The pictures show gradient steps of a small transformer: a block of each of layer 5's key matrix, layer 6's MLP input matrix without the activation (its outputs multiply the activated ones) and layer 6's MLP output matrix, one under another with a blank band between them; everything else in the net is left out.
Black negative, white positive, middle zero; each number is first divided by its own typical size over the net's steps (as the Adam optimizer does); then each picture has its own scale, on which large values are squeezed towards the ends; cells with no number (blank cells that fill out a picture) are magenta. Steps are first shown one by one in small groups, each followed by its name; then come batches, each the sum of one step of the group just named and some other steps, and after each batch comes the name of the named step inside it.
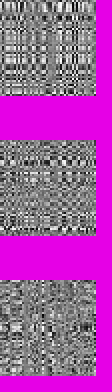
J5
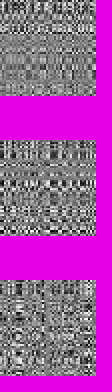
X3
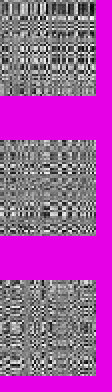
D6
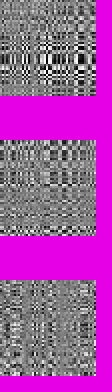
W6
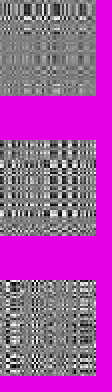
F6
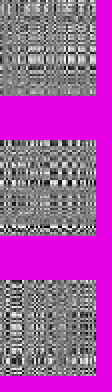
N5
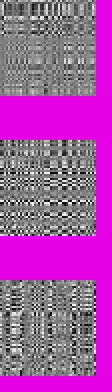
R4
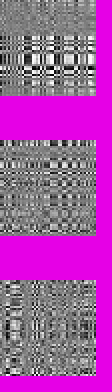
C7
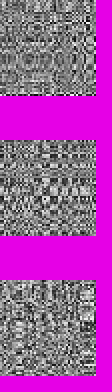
X3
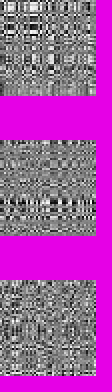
C7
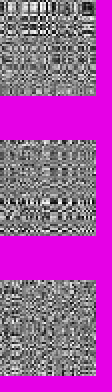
D6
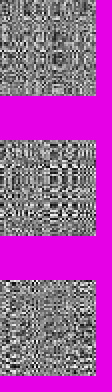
F6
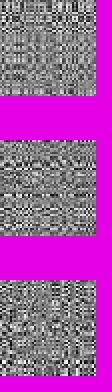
J5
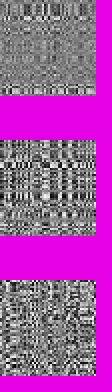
F6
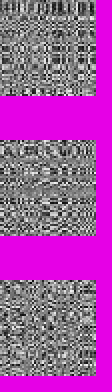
D6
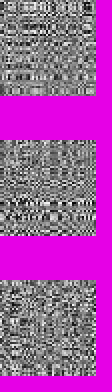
R4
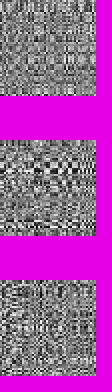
N5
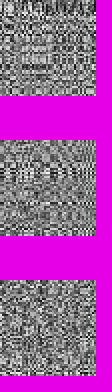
D6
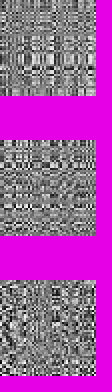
C7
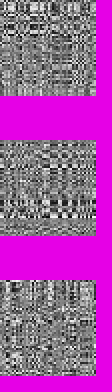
F6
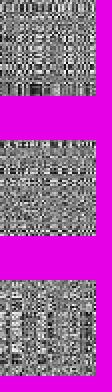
R4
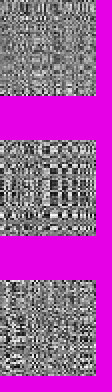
F6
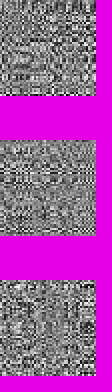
D6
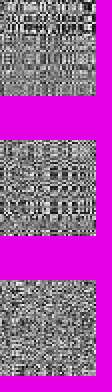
R4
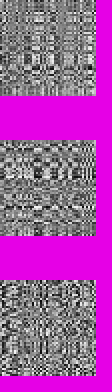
C7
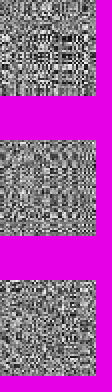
F6
